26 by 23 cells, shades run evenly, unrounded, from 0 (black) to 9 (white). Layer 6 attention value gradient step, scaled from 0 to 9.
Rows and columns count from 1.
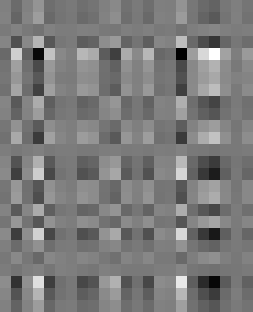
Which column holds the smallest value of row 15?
20
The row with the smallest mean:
24
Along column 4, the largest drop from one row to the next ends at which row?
5
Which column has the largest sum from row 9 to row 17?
17
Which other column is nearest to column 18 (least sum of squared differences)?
21
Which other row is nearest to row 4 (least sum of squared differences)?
14
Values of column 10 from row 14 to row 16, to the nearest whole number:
5 5 4
